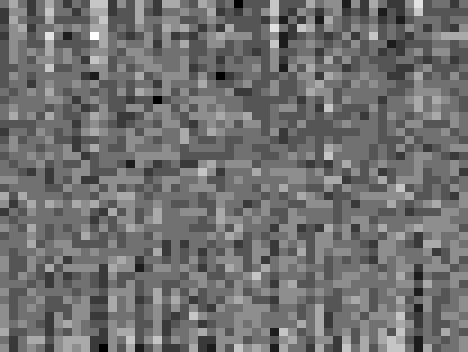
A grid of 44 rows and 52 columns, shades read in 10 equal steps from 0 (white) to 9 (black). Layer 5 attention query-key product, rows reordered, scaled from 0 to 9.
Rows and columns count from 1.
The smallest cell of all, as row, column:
5, 11
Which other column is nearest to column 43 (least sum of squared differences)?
1
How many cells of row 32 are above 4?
35
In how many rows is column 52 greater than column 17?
14
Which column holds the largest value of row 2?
43
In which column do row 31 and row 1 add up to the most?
27
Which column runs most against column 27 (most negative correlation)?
16
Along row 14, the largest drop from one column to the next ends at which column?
37
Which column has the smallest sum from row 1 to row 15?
6
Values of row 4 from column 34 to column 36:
2 3 6
